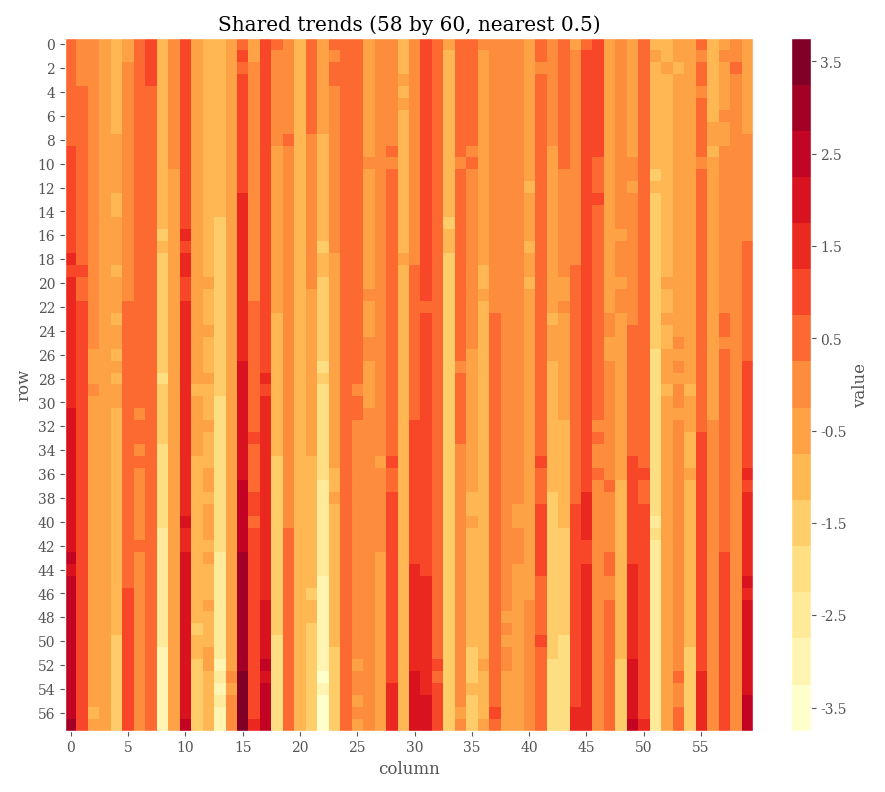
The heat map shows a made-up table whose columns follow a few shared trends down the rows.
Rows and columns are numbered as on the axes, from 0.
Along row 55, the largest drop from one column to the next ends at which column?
18
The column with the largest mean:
15
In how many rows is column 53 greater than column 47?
1
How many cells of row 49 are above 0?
24
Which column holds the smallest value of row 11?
51
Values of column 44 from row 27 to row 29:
0.5 0.5 0.5
